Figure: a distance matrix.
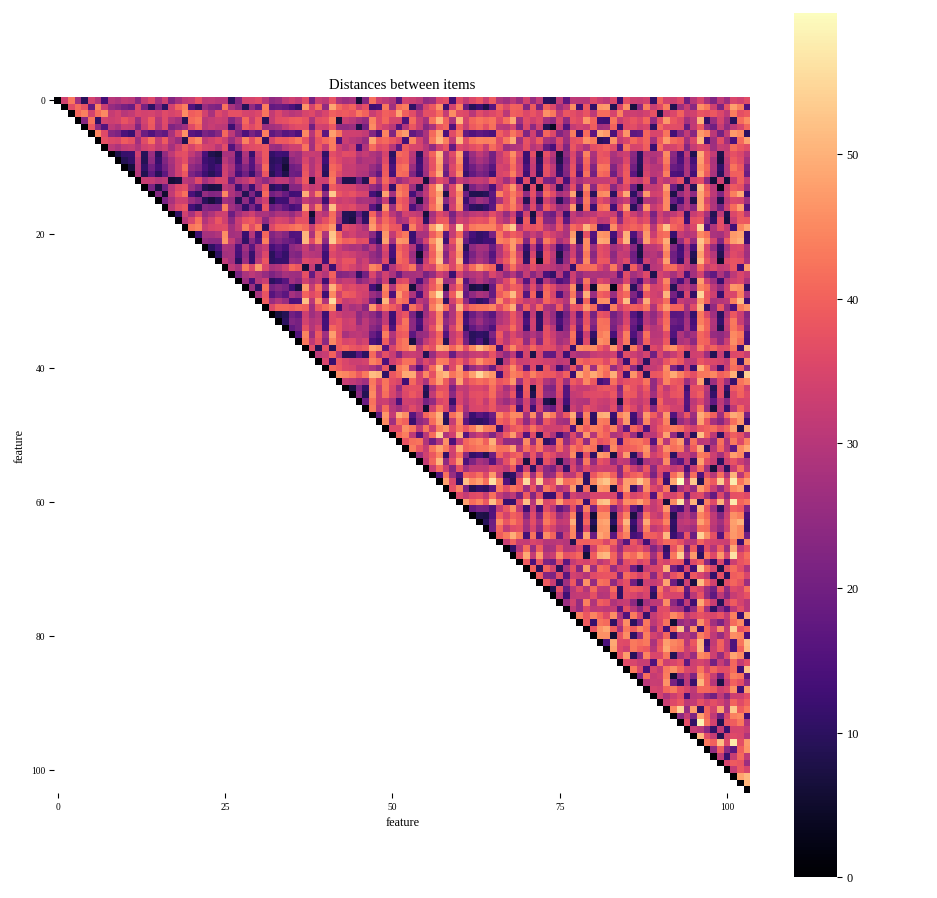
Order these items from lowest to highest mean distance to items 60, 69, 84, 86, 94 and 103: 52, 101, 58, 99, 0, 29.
0, 58, 99, 29, 52, 101
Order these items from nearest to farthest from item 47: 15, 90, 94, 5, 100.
5, 15, 90, 94, 100
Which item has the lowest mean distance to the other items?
32
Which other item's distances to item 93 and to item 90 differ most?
2
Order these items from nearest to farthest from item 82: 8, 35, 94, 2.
94, 8, 2, 35
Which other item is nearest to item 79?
68
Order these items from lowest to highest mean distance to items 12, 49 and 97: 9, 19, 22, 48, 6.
6, 19, 22, 9, 48
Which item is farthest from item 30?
41
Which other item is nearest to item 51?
73
